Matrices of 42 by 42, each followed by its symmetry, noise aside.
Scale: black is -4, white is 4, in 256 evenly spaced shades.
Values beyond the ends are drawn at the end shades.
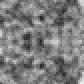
mirrored top to bottom.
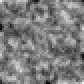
same after a half turn.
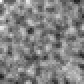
symmetric.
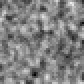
no symmetry.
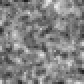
no symmetry.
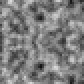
mirrored top to bottom.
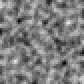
same after a half turn.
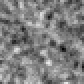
antisymmetric.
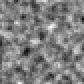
antisymmetric.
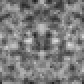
mirrored left to right.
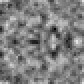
mirrored top to bottom.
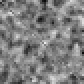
no symmetry.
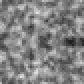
mirrored top to bottom.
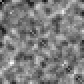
symmetric.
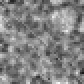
symmetric across the other diagonal.
